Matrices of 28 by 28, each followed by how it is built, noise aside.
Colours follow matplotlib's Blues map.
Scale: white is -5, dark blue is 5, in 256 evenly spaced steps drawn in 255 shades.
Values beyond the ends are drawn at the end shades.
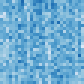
blocks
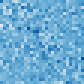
block diagonal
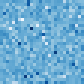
sparse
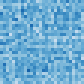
blocks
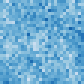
smooth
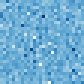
sparse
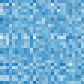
low rank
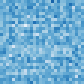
blocks
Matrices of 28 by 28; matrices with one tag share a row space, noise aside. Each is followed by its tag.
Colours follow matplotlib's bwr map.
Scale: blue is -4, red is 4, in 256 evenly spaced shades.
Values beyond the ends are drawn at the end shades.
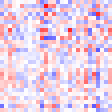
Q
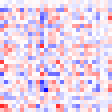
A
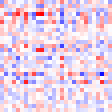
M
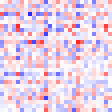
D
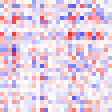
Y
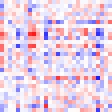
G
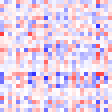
G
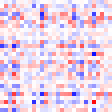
Y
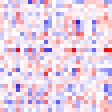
D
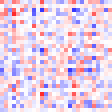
Y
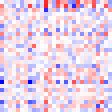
G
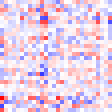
A
